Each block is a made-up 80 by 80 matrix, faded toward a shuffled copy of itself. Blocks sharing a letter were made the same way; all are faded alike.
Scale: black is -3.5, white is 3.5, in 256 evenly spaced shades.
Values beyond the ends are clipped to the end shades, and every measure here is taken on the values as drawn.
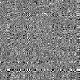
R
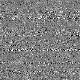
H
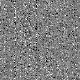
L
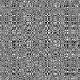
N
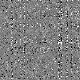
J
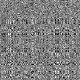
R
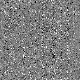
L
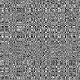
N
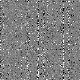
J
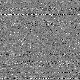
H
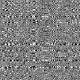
R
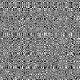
N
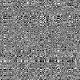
R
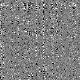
J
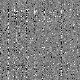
J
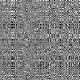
N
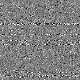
H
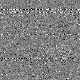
H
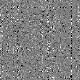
J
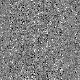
L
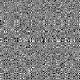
R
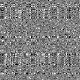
R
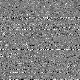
H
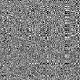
R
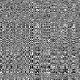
N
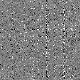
J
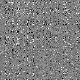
J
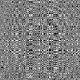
N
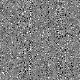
L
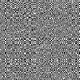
N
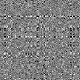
R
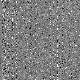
L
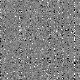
J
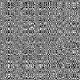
N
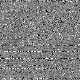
H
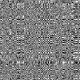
N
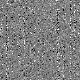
L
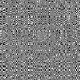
N
